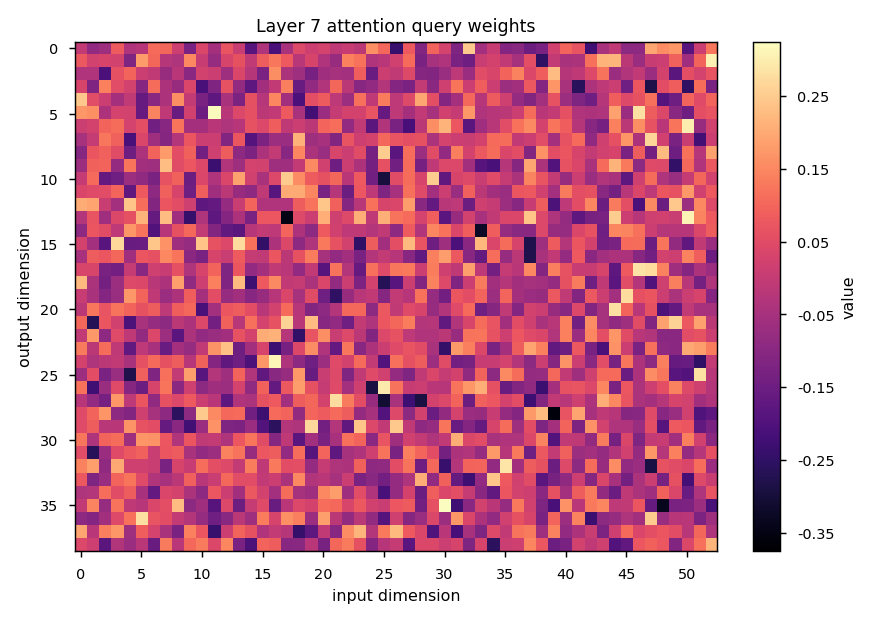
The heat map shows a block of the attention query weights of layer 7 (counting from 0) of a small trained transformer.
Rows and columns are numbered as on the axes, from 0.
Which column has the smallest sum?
24
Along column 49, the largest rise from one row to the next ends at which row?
21
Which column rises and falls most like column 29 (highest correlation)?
8
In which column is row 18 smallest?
25
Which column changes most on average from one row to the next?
47
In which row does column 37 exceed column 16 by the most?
23
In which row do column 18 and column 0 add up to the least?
22
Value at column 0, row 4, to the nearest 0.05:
0.25
